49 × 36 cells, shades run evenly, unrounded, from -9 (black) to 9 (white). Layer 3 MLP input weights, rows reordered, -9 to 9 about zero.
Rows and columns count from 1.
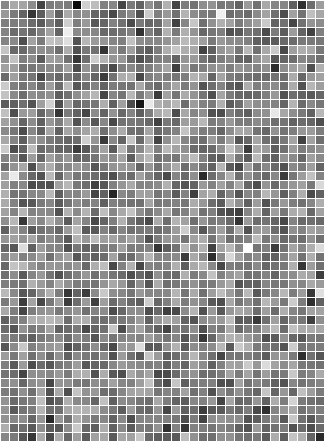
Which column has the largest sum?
33
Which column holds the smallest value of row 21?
11
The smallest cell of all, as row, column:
1, 9
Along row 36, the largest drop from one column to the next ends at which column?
27
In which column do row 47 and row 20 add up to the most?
2
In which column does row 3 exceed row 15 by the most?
30
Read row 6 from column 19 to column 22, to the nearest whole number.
3 5 3 3
